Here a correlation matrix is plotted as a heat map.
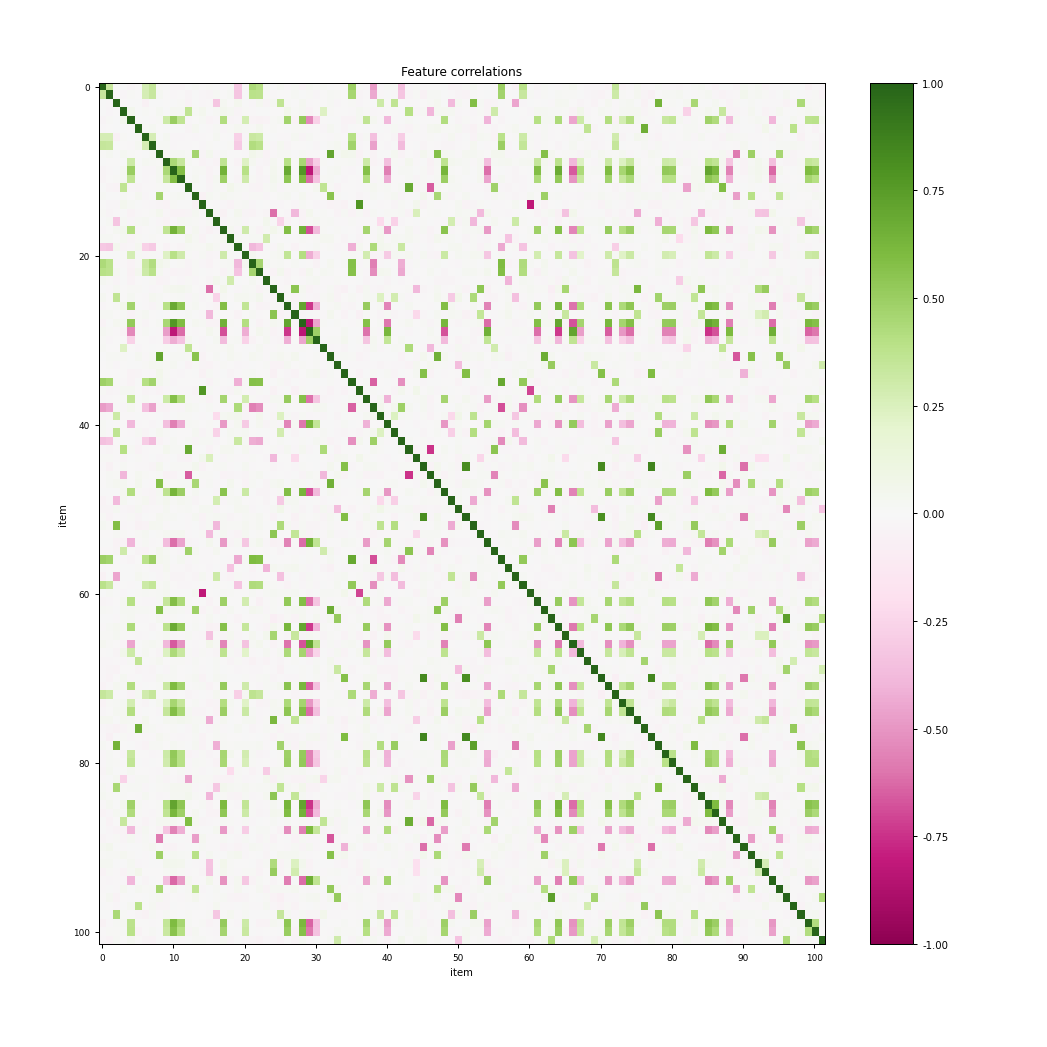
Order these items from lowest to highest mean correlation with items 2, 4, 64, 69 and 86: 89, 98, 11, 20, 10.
89, 98, 20, 11, 10
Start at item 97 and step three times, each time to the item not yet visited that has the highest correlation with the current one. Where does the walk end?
68
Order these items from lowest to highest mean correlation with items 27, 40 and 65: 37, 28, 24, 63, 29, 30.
28, 37, 63, 30, 29, 24
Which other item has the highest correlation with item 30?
29
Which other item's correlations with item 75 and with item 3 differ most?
24
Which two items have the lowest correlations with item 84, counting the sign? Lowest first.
15, 44
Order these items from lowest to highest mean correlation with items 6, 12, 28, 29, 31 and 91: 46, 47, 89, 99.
46, 89, 99, 47
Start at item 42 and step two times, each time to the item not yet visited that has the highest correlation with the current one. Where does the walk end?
19
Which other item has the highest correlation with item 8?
32
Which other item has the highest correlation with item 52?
78
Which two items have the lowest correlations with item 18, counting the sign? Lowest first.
57, 81
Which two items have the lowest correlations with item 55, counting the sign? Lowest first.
46, 82
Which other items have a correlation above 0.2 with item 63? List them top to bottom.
33, 69, 96, 101
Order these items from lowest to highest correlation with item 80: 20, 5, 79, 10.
5, 20, 79, 10
